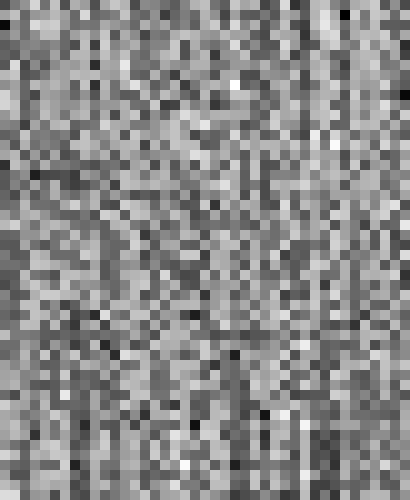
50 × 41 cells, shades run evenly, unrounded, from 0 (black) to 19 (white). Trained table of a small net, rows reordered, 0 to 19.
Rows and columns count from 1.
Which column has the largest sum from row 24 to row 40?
14
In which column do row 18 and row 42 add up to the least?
27
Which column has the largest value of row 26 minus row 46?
34
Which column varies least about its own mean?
40
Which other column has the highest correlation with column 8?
25
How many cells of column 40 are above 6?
49
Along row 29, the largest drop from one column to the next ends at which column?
33
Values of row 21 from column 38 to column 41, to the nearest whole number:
10 15 17 6
